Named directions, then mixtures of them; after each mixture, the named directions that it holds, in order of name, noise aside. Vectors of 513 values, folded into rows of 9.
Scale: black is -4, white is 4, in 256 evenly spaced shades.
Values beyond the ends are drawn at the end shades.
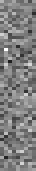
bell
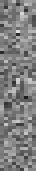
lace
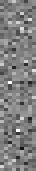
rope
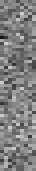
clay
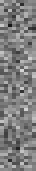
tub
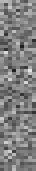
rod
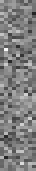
bell.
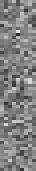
lace.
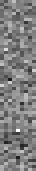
bell, rod, rope.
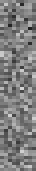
tub.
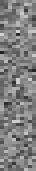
lace.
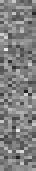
bell, rope.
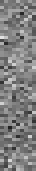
clay.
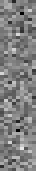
lace, rope.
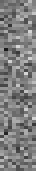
bell, lace, tub.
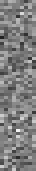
clay, rod, rope.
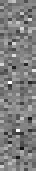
rope.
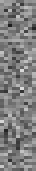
tub.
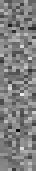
rod, rope, tub.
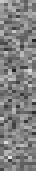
rod.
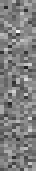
bell, lace.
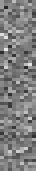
bell, lace.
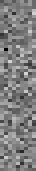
bell.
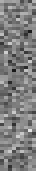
bell, clay, rod.
